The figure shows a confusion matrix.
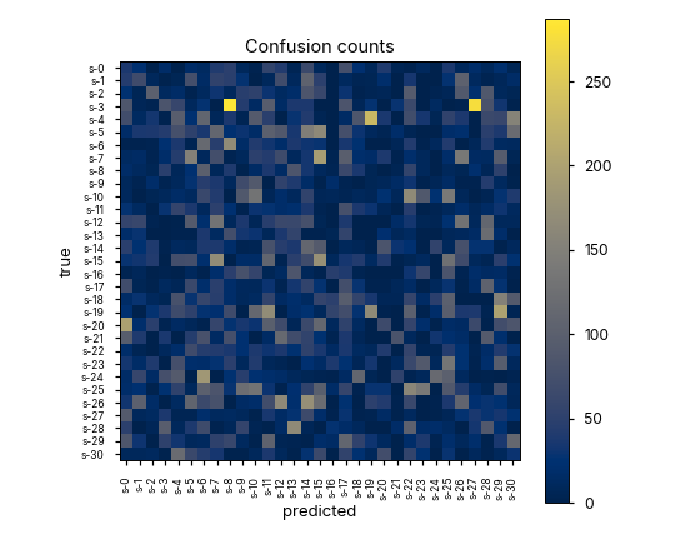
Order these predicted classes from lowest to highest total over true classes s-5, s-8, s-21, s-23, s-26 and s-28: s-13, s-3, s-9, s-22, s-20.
s-20, s-9, s-3, s-22, s-13
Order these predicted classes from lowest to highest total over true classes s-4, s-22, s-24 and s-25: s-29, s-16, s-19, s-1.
s-16, s-1, s-29, s-19
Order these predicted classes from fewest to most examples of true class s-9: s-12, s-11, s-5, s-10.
s-11, s-5, s-12, s-10
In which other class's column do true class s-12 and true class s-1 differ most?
s-28
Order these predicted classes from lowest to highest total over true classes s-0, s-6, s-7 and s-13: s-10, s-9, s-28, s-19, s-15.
s-19, s-9, s-10, s-28, s-15
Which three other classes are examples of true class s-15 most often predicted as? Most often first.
s-7, s-25, s-11
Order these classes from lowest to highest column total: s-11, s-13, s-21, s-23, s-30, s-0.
s-21, s-23, s-30, s-13, s-0, s-11
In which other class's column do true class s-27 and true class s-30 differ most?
s-4
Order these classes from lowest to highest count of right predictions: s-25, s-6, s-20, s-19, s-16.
s-16, s-20, s-25, s-6, s-19
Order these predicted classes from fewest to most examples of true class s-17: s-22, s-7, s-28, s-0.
s-22, s-7, s-0, s-28
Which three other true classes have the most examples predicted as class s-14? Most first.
s-26, s-5, s-1
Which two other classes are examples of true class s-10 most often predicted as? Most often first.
s-22, s-25
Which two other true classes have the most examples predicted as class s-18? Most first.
s-24, s-4
